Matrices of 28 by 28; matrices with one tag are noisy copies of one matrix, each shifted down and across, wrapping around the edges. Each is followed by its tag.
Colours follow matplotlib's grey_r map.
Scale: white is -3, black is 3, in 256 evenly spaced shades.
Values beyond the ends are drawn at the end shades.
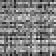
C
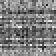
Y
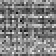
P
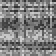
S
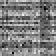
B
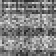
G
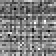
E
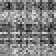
G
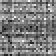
E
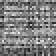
E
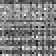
P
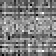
Y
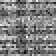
B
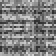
B
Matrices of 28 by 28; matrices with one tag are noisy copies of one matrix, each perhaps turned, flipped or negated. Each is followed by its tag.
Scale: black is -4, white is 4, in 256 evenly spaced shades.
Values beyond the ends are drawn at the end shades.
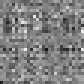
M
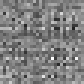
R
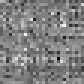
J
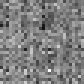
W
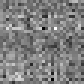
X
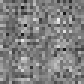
J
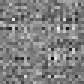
R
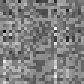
X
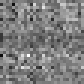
X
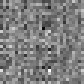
W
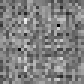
J
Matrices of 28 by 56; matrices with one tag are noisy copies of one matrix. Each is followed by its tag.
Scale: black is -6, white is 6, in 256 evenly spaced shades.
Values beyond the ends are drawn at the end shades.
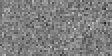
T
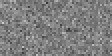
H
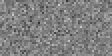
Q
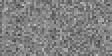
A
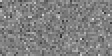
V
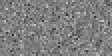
A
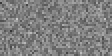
V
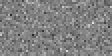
A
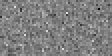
A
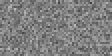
H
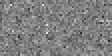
A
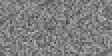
V
